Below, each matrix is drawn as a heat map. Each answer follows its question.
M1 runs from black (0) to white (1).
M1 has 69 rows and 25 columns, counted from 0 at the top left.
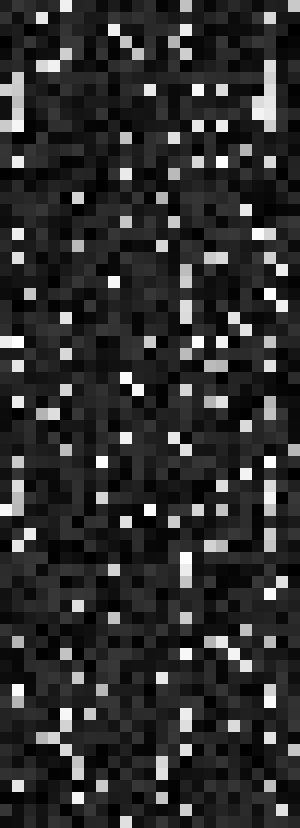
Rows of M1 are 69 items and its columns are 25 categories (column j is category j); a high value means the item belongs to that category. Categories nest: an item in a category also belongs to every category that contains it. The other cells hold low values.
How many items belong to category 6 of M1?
7
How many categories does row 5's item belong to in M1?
3
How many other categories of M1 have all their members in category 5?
4
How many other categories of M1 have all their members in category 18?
4
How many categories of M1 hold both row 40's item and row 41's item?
2
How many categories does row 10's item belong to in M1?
5
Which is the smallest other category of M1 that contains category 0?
16
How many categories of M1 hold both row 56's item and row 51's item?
0
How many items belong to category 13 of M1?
6
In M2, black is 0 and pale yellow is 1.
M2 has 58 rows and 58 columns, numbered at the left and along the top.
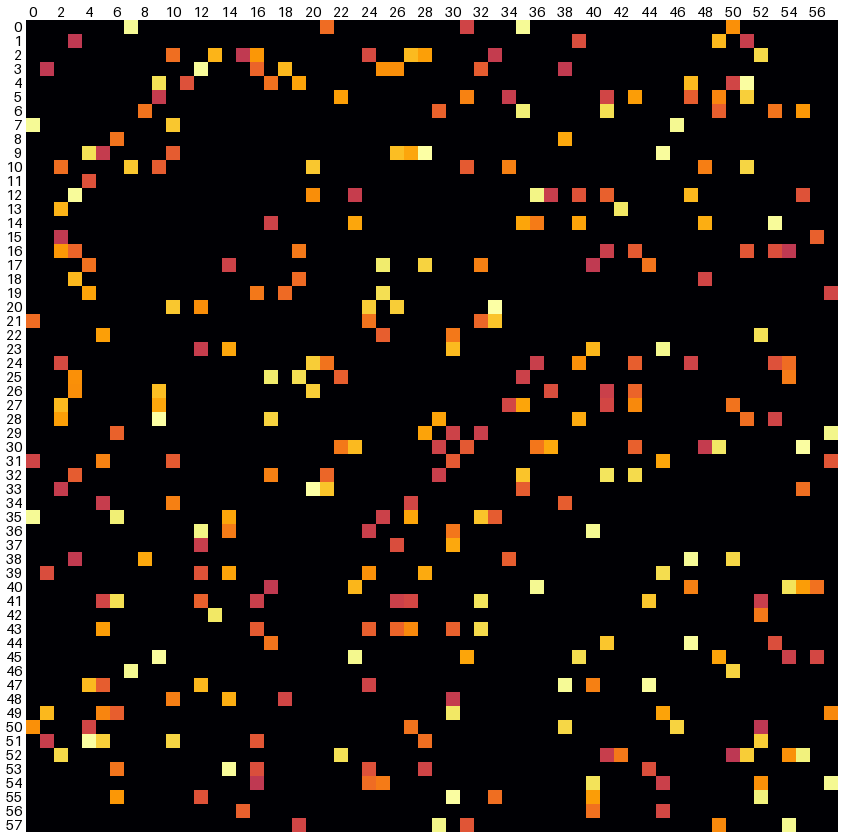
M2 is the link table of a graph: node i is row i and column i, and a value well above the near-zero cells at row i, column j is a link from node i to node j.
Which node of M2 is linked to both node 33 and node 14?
node 35
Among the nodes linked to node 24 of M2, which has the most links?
node 2
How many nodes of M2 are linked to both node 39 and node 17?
2
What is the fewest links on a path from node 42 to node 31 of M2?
4
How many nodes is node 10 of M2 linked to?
8
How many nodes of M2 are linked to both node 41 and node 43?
5
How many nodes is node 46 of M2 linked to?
2
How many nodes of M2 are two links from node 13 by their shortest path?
8
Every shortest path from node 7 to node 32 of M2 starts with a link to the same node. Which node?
node 0
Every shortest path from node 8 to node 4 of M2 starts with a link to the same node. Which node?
node 38
